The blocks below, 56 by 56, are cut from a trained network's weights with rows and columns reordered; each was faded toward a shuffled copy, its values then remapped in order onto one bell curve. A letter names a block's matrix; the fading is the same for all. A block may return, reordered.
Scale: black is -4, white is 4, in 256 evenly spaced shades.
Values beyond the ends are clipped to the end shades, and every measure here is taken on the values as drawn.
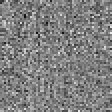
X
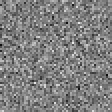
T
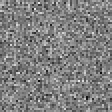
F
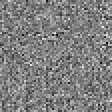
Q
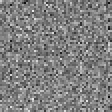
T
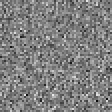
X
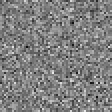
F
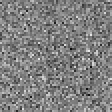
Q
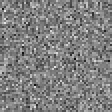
Q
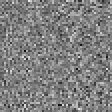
Q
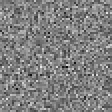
F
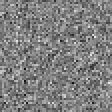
F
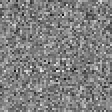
X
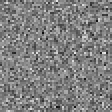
X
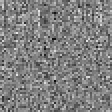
T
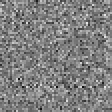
X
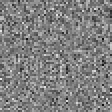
T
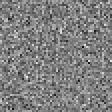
X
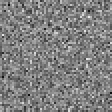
Q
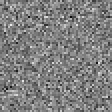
F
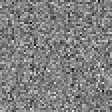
T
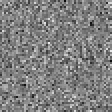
Q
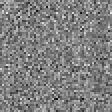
X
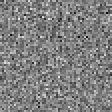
X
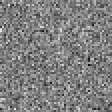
X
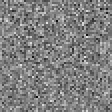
Q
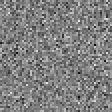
T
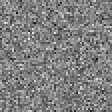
F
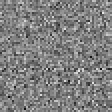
Q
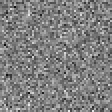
T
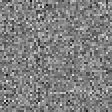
T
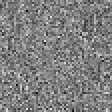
Q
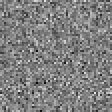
X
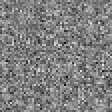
X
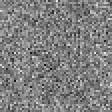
X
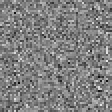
T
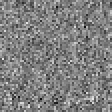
X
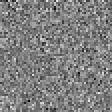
Q
